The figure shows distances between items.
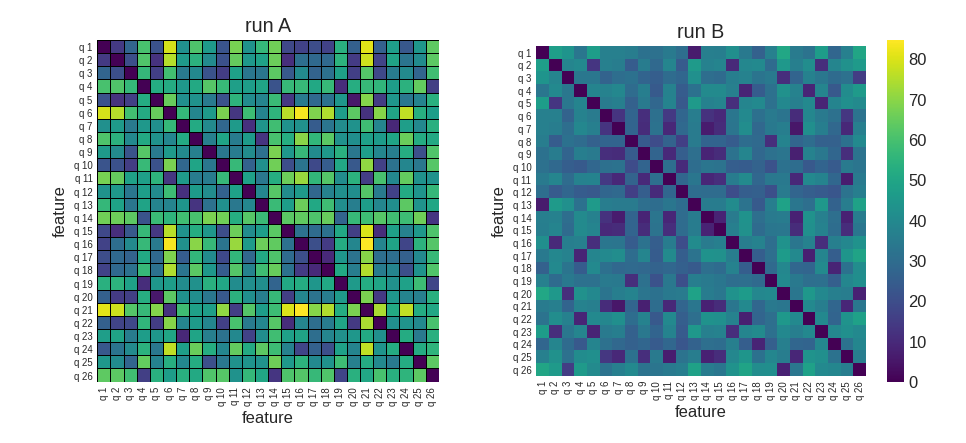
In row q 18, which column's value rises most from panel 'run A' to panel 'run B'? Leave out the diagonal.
q 16
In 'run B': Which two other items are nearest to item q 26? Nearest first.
q 20, q 3
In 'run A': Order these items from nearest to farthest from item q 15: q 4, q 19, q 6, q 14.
q 19, q 4, q 14, q 6
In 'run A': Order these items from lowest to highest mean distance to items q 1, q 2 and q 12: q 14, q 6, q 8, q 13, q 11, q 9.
q 9, q 13, q 8, q 11, q 14, q 6
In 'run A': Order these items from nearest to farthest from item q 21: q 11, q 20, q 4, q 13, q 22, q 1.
q 11, q 13, q 4, q 20, q 22, q 1
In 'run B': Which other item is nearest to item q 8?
q 19
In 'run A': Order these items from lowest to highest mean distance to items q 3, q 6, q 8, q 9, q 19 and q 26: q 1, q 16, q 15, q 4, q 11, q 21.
q 11, q 4, q 21, q 15, q 1, q 16
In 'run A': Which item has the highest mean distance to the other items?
q 21
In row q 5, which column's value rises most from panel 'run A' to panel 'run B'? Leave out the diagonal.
q 20
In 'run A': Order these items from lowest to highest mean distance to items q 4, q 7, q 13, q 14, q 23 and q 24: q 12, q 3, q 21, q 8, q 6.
q 12, q 3, q 8, q 6, q 21
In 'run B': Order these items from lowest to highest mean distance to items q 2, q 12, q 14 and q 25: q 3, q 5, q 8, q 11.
q 11, q 8, q 5, q 3
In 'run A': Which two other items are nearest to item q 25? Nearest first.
q 9, q 3
